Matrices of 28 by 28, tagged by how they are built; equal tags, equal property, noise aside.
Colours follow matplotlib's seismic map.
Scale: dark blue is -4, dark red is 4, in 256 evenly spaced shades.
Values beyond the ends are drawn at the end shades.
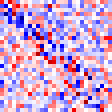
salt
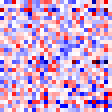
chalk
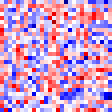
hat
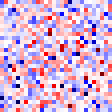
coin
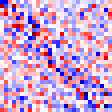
salt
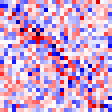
salt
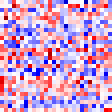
hat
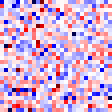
coin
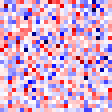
coin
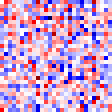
chalk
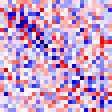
salt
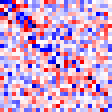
salt
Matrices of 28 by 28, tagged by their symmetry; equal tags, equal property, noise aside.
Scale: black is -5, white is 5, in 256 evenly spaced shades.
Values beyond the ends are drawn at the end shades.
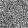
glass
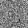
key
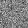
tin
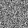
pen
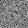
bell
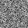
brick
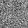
pen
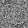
brick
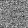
key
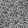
brick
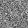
brick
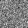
brick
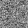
key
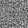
key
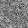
glass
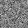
bell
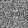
key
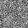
glass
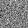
pen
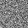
glass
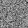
glass
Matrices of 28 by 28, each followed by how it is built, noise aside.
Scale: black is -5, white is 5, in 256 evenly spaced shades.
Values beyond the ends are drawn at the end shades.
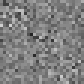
block diagonal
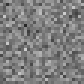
blocks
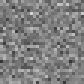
blocks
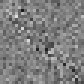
banded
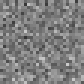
repeating columns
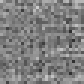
blocks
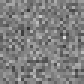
blocks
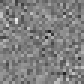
block diagonal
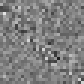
banded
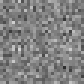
blocks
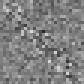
banded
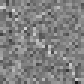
banded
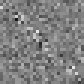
banded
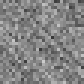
Toeplitz
